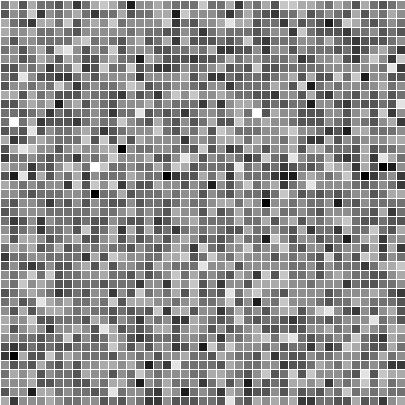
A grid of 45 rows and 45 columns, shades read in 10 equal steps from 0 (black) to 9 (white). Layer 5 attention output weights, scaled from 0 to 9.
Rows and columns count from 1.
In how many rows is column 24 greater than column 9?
21
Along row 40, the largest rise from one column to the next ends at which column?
3
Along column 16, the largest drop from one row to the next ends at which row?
43
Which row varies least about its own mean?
24
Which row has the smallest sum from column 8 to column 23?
45
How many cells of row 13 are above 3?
31
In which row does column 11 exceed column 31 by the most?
19
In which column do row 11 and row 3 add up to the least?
37
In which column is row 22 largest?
32
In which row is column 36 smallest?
16
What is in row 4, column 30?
4
